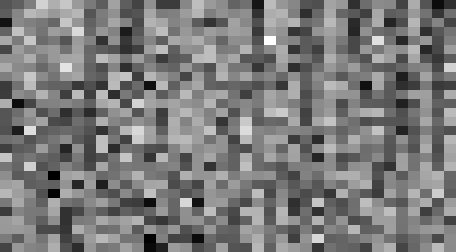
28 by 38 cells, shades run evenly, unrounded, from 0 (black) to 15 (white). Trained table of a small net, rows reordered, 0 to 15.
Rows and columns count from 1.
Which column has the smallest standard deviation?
26
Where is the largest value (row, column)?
5, 23
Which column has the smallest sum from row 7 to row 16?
34
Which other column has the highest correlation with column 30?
36
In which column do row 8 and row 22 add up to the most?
6
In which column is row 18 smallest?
27
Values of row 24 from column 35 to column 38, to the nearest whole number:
10 4 6 10
